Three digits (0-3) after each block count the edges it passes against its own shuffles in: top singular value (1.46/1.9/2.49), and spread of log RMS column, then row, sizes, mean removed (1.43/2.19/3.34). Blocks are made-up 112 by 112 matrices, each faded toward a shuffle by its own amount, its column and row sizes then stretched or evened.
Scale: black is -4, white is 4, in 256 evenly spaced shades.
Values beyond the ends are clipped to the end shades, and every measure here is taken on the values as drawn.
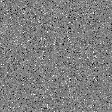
0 1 1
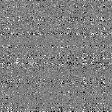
0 2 3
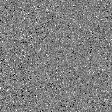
0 1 0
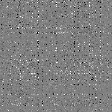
1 2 2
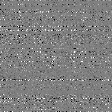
0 1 3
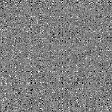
2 2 2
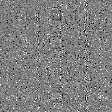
2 2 0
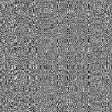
3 3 1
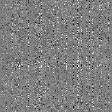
1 3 1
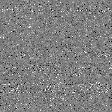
1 0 2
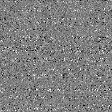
0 1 2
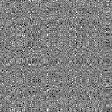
3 2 1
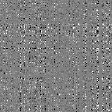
2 3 2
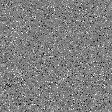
1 0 1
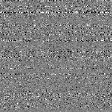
2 1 3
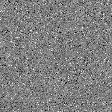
0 0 1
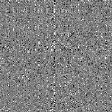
2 2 1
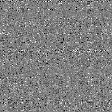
2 1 2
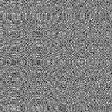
3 1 1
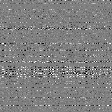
3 0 3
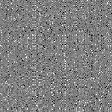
3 1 0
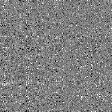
2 2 1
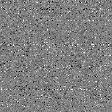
1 1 2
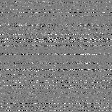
2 0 3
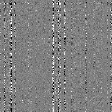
3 3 1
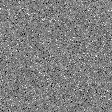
0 0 0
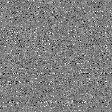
1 0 2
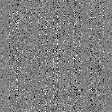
0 3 1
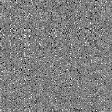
2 2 1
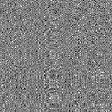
3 2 0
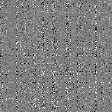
0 3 2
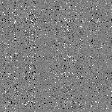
1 2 2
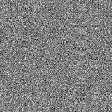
2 0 0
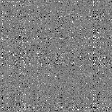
2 2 2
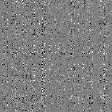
1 3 2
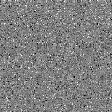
2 0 1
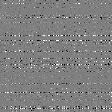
3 1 3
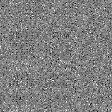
2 1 0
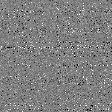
0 1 2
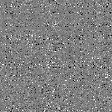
1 1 2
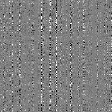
3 3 1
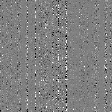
1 3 0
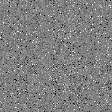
2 1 0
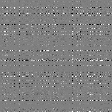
3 2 3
